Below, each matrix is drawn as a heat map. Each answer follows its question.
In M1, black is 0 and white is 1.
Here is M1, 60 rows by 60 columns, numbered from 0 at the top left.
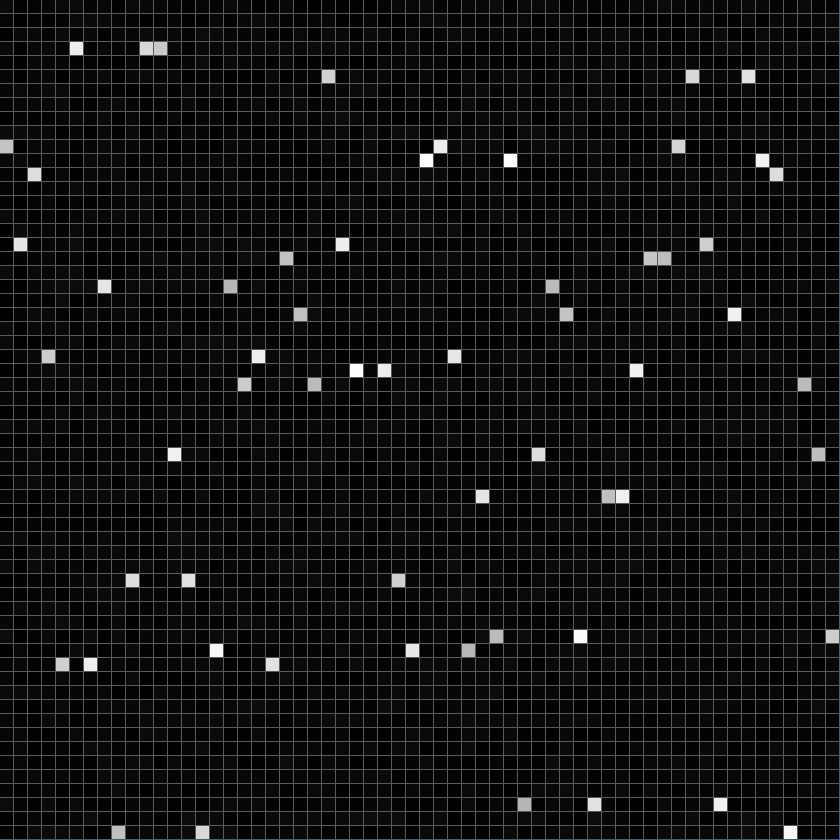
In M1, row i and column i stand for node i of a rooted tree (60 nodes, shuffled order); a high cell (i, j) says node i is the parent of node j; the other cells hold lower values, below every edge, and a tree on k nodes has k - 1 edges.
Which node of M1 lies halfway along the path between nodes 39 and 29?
18
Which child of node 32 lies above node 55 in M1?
12
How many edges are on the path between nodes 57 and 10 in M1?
5
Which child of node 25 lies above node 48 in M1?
3
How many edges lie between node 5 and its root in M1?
3
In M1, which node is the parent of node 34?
35
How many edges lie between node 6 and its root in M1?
4
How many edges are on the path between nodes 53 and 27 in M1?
5
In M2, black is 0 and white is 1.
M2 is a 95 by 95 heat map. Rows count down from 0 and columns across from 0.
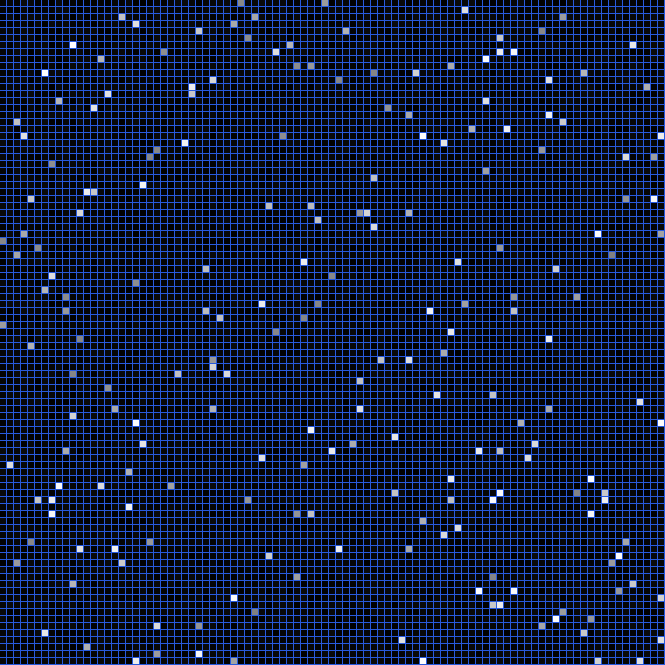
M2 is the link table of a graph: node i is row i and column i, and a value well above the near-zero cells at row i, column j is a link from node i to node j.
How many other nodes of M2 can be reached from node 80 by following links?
4
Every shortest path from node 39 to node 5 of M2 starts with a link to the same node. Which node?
node 7
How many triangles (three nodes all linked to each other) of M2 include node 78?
2
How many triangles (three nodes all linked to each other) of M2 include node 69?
1
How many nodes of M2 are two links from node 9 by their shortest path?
7
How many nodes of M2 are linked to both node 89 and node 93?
2
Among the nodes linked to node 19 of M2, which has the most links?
node 94
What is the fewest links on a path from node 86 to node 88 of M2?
5
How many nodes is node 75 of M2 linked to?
1
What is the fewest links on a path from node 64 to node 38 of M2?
4
